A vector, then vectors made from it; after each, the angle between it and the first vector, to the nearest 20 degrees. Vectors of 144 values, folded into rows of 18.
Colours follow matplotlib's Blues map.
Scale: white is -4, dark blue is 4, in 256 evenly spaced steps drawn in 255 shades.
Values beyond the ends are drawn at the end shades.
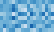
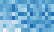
40 degrees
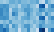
100 degrees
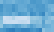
80 degrees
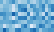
160 degrees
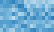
140 degrees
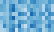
40 degrees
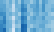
120 degrees
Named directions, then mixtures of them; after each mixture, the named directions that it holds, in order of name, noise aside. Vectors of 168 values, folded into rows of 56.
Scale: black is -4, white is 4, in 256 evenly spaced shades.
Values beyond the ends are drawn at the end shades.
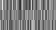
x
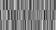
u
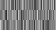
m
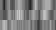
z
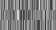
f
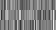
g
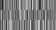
f, x.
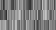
m, z.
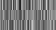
x.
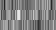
f, g, z.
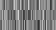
f, u.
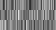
m, u, z.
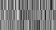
f.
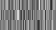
f.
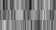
u, z.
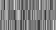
f, g, u.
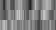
z.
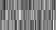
g, u, z.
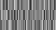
u.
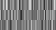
f, u, z.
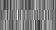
m, x, z.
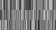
x, z.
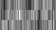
g, z.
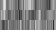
g, z.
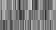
f, x, z.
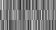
x.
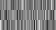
f, g, m.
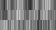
z.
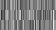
g.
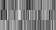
g, m, z.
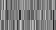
g.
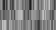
u, z.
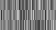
f, g, x.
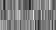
g, x, z.
